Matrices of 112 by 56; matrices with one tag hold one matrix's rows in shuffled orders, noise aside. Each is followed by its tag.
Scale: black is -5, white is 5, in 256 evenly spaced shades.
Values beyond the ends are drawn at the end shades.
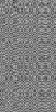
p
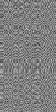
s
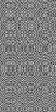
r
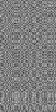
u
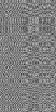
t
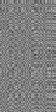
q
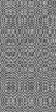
r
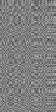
q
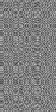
s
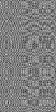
t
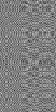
t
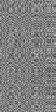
q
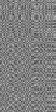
q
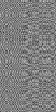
t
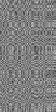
q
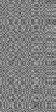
q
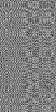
t
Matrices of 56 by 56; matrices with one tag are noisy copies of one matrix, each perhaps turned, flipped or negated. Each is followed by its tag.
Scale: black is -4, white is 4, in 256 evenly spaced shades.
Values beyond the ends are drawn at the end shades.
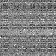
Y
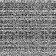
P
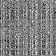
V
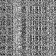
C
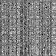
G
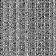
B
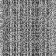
P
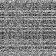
P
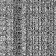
C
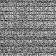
B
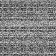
Y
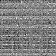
B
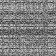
Y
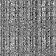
V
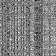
C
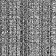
G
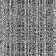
P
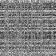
P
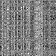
C
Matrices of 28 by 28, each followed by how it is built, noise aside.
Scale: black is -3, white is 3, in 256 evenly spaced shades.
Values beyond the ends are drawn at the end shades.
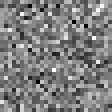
noise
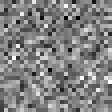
Hankel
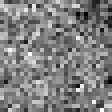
smooth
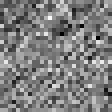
Hankel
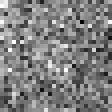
smooth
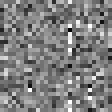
uneven columns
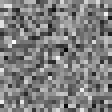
blocks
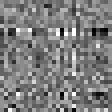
low rank
